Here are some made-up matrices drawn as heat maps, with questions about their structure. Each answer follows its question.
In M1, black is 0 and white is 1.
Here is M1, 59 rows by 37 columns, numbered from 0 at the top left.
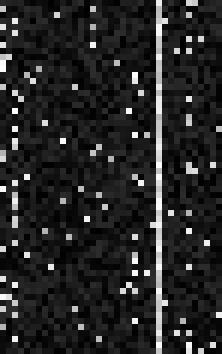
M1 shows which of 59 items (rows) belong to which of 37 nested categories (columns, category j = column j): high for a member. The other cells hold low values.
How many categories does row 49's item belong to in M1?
3
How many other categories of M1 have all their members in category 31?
9
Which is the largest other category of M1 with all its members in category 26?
2
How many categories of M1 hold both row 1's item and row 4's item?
3
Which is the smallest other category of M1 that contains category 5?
22
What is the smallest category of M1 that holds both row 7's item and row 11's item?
0
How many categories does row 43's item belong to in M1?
2
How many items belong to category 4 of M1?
3
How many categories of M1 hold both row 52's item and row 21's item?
3
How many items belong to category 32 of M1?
2
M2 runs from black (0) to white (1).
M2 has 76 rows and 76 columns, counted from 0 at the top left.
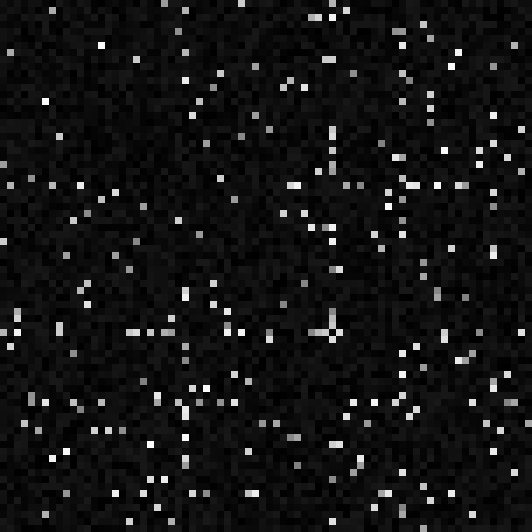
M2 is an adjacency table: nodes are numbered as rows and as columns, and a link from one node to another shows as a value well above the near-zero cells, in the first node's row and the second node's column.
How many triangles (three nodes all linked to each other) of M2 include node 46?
2
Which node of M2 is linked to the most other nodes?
node 47
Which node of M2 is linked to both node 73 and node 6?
node 57
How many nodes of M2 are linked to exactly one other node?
11
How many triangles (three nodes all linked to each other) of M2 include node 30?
3
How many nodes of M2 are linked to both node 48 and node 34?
1
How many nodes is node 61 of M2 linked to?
5
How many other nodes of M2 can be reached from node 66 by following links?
12
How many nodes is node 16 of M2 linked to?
3
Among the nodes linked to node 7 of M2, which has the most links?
node 26
